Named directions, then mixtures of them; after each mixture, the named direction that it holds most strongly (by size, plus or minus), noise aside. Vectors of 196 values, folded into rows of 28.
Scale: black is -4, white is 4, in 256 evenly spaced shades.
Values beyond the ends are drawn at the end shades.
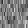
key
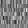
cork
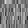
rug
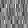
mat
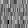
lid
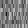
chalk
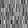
mat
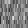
rug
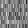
chalk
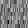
lid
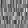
cork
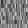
cork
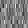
mat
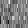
lid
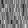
mat
